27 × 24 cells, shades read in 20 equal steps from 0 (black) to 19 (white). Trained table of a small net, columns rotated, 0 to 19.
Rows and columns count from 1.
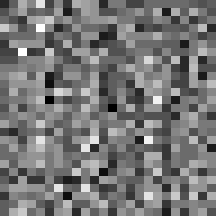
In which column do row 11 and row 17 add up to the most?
11
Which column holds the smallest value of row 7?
4
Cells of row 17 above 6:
16
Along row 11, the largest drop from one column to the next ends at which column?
6
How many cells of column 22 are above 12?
8
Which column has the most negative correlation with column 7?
19
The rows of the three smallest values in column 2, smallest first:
17, 23, 7
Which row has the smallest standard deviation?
20
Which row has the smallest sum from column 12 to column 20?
15
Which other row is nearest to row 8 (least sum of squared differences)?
25
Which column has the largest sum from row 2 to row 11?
5
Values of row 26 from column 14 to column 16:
9 12 5
